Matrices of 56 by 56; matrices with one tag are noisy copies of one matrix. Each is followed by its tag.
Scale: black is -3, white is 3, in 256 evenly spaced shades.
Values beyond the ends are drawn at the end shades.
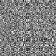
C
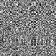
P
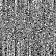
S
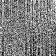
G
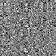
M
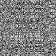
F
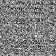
F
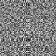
C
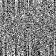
S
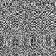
P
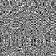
P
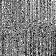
G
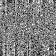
S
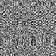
P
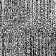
G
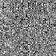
M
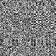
P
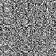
M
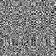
P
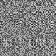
P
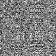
F
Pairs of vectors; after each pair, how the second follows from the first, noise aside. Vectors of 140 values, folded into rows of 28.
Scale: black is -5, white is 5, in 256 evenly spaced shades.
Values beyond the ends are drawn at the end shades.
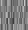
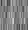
negated, partly zeroed.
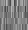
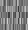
wrapped around, negated.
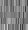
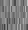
negated, partly zeroed.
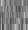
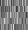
shuffled.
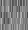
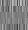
negated, partly zeroed.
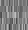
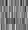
wrapped around, negated.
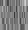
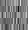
shuffled.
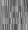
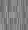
reversed, negated, shrunk.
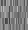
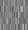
reversed, negated, shrunk.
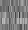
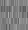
reversed, negated, shrunk.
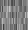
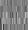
partly zeroed.
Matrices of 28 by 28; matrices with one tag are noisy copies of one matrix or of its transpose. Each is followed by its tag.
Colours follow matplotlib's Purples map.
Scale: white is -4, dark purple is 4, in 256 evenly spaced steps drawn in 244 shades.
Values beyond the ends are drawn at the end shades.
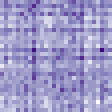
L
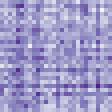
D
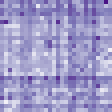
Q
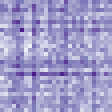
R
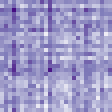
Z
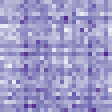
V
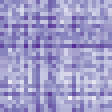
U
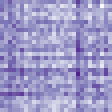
Q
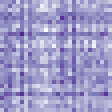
R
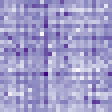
U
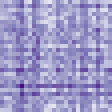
D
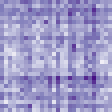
Q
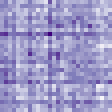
L
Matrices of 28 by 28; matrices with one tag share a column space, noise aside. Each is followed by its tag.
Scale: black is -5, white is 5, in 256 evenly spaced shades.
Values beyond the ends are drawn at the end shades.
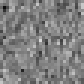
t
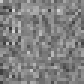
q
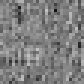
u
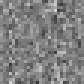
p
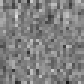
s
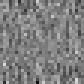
p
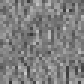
p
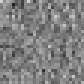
s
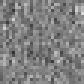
u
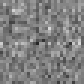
q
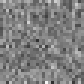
s
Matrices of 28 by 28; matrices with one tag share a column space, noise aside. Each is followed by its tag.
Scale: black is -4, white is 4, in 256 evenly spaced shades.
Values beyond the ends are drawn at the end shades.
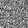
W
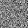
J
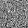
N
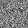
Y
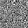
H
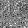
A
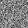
H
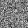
Y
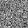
N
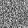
W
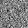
N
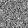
Y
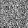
A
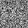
W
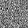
W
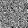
Y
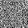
W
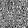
W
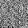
A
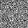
H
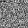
J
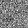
H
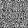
N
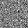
H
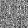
A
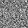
J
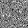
J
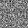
J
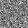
Y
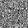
W
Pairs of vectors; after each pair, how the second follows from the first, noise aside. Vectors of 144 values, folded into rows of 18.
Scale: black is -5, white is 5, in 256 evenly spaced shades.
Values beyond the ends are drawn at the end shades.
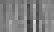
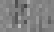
reversed, partly zeroed.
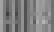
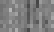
reversed, partly zeroed.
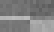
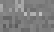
reversed, partly zeroed.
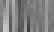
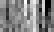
reversed, negated, scaled up.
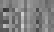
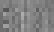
shrunk.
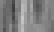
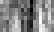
reversed, negated, scaled up.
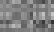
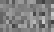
sign-scrambled.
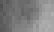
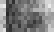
wrapped around, scaled up.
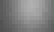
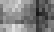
wrapped around, scaled up.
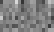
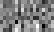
wrapped around, scaled up.
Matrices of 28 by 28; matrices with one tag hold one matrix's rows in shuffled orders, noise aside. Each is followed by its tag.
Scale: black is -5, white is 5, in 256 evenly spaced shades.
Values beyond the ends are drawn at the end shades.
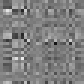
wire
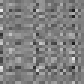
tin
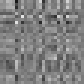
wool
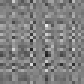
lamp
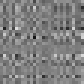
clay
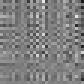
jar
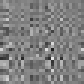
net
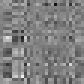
wire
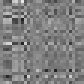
wire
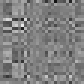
wire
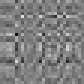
wool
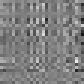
jar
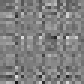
wool
